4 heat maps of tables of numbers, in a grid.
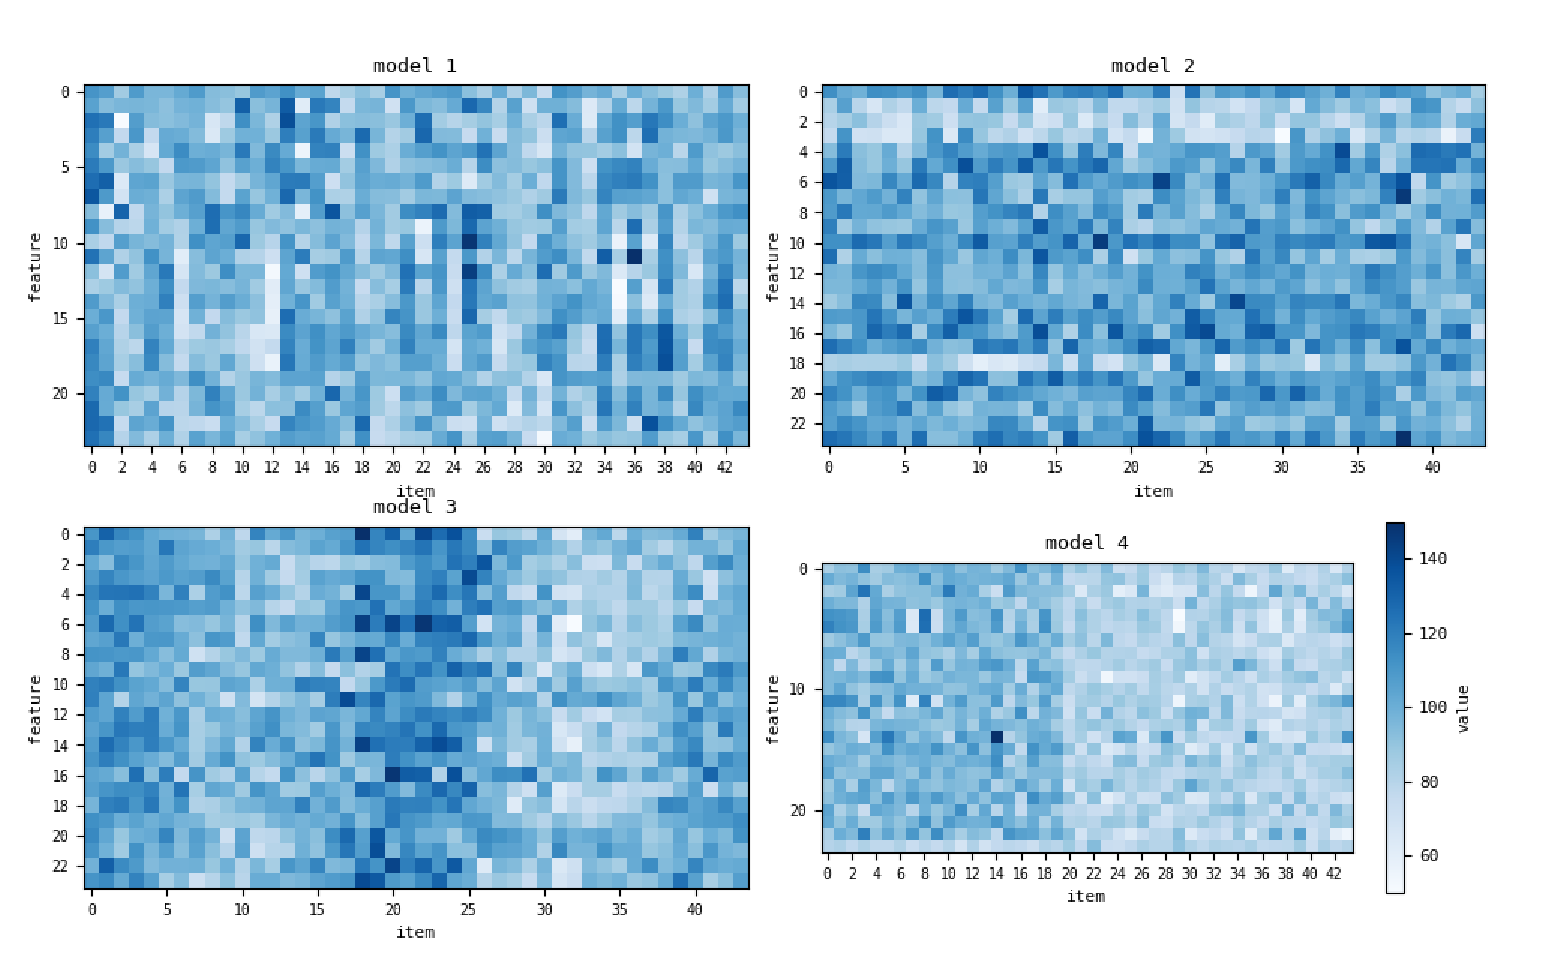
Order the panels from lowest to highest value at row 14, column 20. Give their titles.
model 4, model 1, model 2, model 3
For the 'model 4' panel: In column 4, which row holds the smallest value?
23
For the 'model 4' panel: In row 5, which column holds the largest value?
8
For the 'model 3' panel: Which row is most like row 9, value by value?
2
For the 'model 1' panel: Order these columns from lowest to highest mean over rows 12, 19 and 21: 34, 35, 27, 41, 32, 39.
35, 39, 27, 41, 32, 34
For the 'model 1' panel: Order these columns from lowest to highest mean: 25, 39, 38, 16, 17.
39, 17, 16, 25, 38
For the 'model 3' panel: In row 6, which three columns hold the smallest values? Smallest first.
32, 31, 26
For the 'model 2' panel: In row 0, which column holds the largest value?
13
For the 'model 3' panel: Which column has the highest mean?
22
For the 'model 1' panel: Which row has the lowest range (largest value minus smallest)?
0
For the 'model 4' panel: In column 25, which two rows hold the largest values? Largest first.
14, 16
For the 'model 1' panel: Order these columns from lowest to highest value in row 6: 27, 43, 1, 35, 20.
27, 20, 43, 35, 1
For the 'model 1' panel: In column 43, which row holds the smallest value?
13
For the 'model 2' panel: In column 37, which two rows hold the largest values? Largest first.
10, 6
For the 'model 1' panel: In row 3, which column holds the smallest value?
8
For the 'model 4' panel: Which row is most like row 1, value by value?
21
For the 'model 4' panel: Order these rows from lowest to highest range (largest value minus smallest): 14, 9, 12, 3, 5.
3, 12, 9, 5, 14
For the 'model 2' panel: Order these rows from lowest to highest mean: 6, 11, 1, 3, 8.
3, 1, 11, 8, 6
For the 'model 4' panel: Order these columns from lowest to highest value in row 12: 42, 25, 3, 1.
25, 42, 1, 3
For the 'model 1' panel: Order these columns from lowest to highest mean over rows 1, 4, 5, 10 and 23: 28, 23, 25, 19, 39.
39, 19, 28, 23, 25
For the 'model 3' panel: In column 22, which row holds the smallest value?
20
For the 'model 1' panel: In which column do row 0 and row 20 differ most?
16
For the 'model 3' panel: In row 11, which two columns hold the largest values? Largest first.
17, 19
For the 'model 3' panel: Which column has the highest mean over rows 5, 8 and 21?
19
